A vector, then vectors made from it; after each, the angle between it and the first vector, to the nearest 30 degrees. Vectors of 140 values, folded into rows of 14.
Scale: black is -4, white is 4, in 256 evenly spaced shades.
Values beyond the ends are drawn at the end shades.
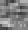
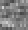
30 degrees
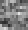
150 degrees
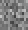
90 degrees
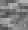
30 degrees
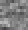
30 degrees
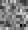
120 degrees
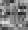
30 degrees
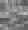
120 degrees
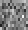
90 degrees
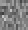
90 degrees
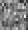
120 degrees
